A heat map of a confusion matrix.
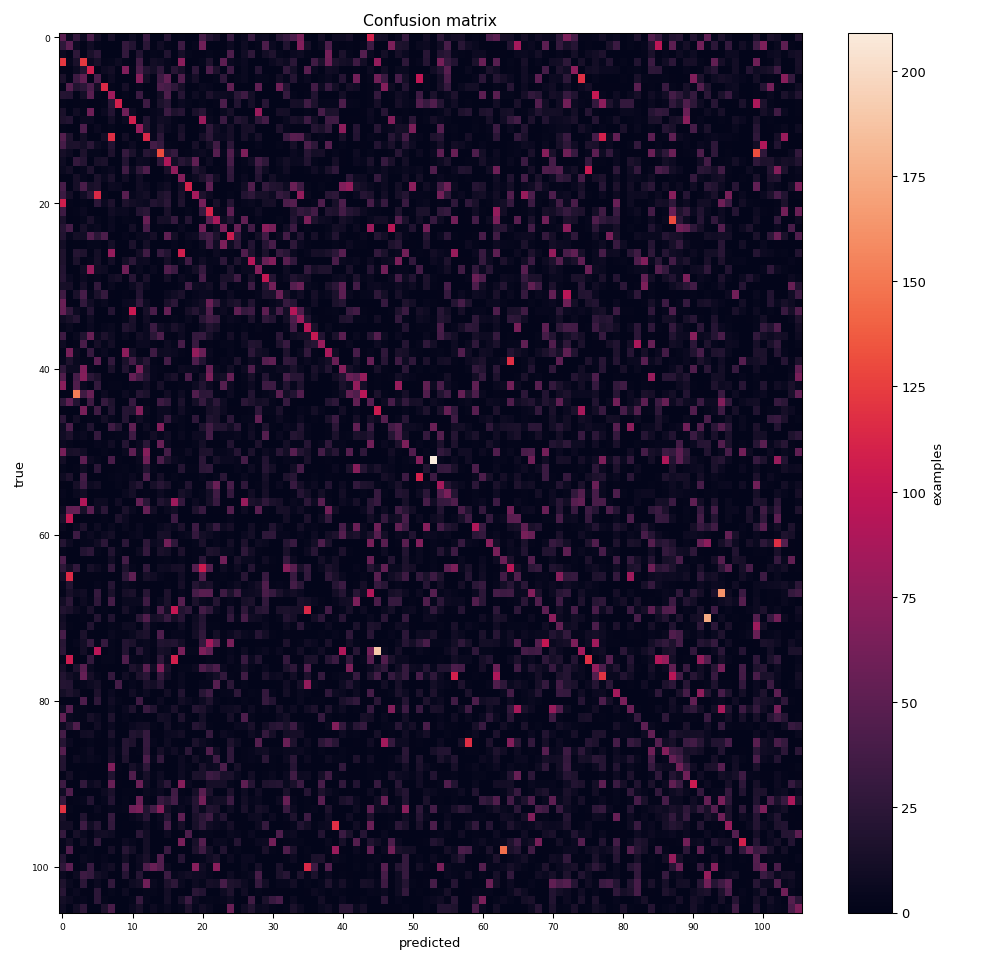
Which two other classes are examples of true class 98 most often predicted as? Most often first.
63, 39
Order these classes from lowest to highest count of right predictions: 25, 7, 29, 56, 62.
25, 56, 62, 7, 29
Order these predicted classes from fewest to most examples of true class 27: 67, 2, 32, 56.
56, 2, 67, 32
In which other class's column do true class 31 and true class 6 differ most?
72
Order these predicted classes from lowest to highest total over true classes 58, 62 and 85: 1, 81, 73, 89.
73, 89, 81, 1
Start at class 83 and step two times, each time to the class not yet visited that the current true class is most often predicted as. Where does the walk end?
64
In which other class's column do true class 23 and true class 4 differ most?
47
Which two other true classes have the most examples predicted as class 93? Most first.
100, 3
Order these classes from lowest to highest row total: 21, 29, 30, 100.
29, 30, 21, 100
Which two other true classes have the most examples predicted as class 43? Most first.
41, 2
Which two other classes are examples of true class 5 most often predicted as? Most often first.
74, 51
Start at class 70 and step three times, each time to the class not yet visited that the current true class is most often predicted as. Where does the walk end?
60
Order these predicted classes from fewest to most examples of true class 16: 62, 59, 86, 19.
59, 19, 86, 62
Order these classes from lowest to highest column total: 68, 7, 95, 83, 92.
83, 68, 95, 92, 7
